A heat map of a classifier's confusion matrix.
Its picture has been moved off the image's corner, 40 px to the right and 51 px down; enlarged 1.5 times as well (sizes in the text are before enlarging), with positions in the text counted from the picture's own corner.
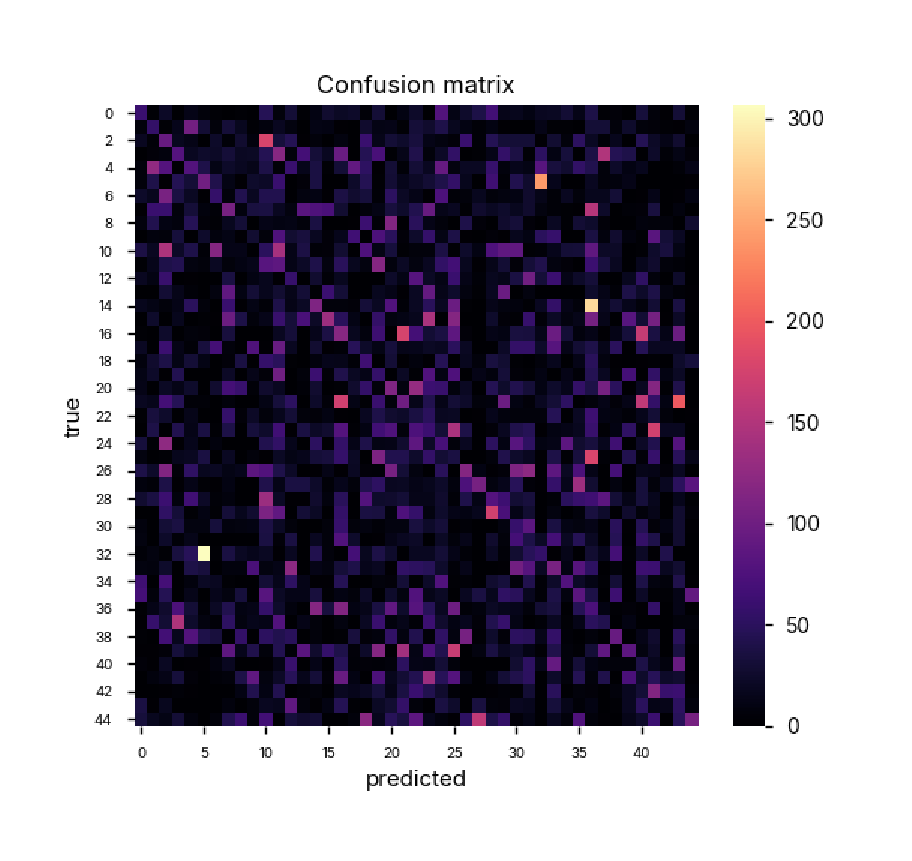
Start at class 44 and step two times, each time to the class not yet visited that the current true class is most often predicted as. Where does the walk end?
35
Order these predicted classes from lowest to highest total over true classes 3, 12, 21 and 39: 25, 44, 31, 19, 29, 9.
44, 9, 31, 29, 19, 25
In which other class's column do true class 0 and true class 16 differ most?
21
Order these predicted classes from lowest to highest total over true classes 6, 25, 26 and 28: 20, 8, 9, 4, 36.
8, 9, 4, 20, 36
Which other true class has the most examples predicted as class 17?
4
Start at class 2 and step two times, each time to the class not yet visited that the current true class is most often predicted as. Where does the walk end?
11
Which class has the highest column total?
36
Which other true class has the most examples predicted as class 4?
1
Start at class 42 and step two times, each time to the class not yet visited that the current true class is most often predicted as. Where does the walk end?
23
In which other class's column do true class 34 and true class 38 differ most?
26
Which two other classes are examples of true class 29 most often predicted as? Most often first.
28, 10
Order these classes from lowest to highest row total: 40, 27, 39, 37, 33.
40, 37, 27, 33, 39
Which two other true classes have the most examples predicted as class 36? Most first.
14, 25
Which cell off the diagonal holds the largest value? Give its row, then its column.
32, 5
